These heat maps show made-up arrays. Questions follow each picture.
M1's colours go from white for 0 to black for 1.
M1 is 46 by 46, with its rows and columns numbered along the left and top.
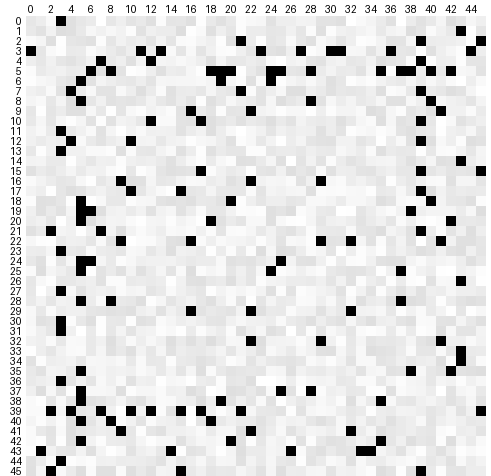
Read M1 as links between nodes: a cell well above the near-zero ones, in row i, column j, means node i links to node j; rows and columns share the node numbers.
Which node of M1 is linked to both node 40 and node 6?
node 5
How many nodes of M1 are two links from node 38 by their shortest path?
10
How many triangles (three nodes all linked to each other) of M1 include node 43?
0
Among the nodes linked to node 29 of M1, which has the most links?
node 22
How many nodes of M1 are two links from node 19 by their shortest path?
10
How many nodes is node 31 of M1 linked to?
1
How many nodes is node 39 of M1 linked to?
9
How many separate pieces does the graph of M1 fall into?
5
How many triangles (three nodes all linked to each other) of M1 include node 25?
2
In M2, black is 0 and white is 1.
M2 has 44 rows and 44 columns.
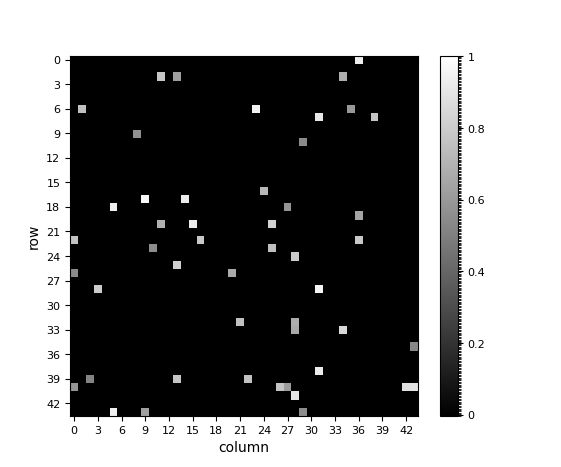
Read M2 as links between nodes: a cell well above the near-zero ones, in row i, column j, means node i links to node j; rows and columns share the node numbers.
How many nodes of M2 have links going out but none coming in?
10
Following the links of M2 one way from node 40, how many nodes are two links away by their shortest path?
5
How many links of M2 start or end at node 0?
4
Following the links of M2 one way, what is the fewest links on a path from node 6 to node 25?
2
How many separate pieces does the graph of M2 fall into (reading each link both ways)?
5
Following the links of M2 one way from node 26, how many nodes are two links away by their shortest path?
4
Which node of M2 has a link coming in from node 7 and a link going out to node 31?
node 38
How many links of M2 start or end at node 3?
1
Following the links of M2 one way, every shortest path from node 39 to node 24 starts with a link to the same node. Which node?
node 22
